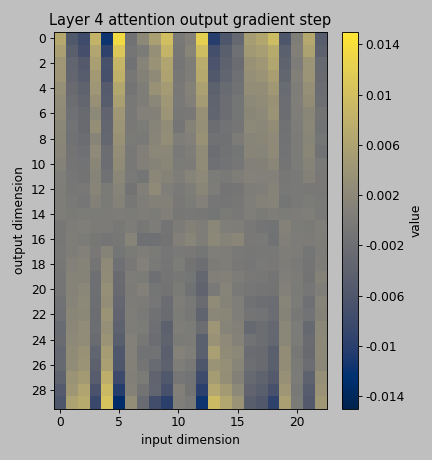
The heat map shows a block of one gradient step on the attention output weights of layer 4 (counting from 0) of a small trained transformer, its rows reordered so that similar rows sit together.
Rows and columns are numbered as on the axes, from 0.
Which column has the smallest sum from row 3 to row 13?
4
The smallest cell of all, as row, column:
29, 5
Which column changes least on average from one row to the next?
20
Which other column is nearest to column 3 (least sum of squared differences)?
18
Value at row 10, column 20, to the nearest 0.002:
0
